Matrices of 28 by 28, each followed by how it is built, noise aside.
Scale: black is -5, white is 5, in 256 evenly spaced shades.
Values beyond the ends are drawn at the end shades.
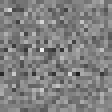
uneven rows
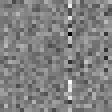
uneven columns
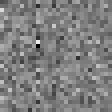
uneven columns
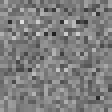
uneven rows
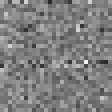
uneven rows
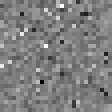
sparse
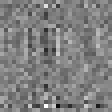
low rank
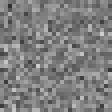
noise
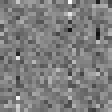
uneven columns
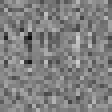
low rank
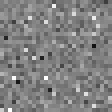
sparse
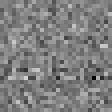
uneven rows
